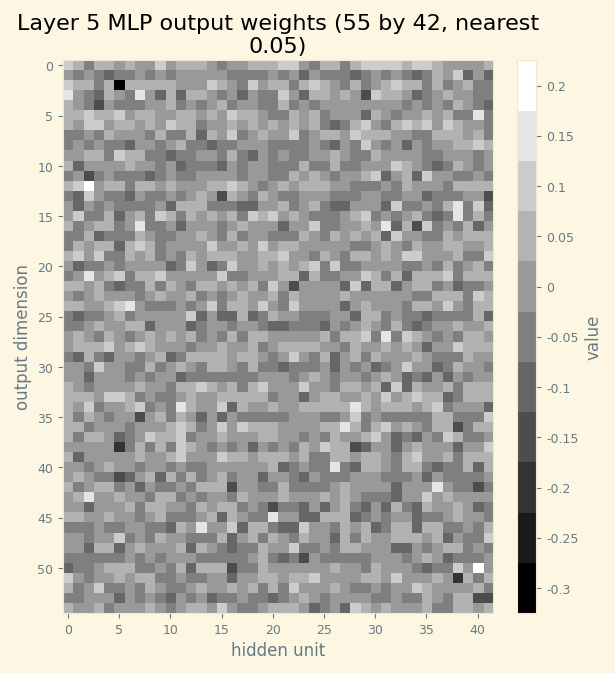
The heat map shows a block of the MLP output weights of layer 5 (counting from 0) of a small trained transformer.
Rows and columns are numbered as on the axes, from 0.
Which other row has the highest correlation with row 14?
1
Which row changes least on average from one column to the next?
49
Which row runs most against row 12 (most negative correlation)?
0
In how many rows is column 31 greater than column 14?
17
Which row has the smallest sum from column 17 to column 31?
44
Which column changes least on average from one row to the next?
39
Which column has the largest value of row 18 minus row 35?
7
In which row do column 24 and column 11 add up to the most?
34
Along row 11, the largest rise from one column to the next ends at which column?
35
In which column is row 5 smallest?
29
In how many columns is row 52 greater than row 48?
20
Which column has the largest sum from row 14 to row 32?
40
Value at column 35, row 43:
0.1
